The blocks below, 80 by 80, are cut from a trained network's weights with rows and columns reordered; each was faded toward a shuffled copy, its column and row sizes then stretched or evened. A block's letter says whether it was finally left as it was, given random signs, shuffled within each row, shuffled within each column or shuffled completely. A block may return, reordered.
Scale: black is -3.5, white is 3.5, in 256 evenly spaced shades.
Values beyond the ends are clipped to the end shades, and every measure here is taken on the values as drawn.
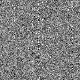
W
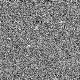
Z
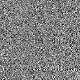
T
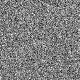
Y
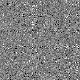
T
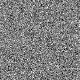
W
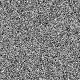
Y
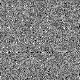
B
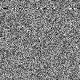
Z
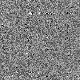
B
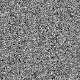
W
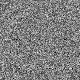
Z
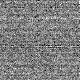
T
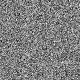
Y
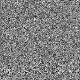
B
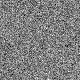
Y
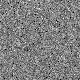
Y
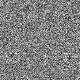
B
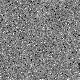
Y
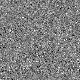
Z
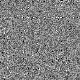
B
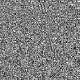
T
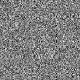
T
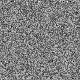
Z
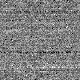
T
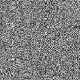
T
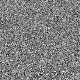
Z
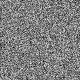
Y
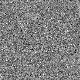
Z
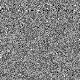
B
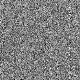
W
